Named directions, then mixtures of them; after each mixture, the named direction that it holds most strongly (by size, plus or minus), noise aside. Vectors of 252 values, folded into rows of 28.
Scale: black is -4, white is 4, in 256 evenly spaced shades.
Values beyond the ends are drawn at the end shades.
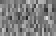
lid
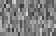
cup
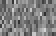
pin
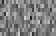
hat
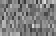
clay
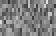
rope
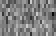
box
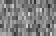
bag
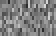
rope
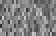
pin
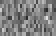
lid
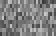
clay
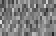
pin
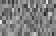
rope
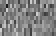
clay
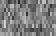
clay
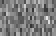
lid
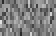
rope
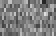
clay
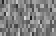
hat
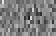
hat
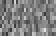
pin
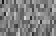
hat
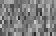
bag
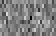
hat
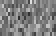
bag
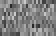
clay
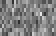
pin
